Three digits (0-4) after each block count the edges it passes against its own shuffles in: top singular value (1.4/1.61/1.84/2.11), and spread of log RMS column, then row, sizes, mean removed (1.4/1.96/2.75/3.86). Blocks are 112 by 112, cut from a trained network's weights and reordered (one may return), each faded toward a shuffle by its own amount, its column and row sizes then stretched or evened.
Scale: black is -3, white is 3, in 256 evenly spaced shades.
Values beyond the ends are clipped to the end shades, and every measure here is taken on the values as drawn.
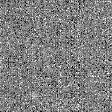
0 2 1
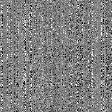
1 4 1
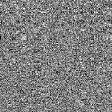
2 1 2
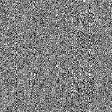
3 3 0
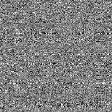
3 0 3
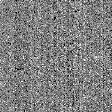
1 2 1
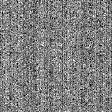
3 1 1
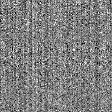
3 1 2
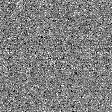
0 0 1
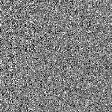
1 2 1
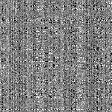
4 2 3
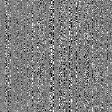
3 4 0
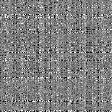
4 2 4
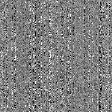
1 4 1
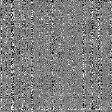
1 4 2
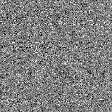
1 0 2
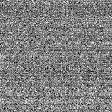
3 0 1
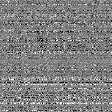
4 2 4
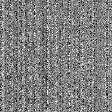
3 3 0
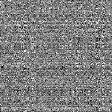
3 2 1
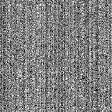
4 1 1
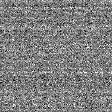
2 1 1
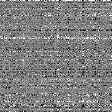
4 2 4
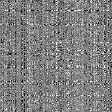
4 3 3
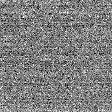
2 1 0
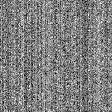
4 1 0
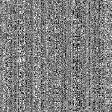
3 3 0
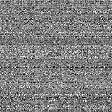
3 0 3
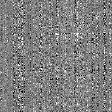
1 4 2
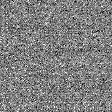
0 0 0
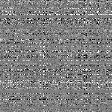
2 2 4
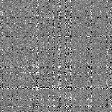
3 4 3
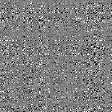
1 3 4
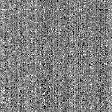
3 2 2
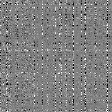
3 4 3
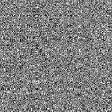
3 2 2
